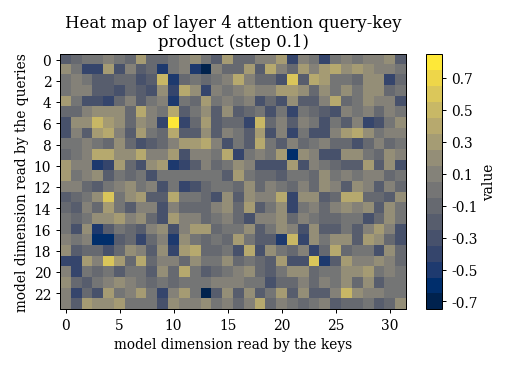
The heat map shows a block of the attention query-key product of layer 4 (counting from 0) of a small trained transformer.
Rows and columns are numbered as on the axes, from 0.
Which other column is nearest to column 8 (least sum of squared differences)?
30
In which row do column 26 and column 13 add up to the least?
1
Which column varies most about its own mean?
10
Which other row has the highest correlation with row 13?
9
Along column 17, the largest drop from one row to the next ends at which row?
15
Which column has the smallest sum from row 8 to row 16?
21
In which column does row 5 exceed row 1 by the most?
13
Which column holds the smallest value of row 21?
19
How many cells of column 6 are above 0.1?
4
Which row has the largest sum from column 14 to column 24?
3
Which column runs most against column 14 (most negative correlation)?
7
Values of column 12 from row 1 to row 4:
-0.5 0 0.2 -0.1
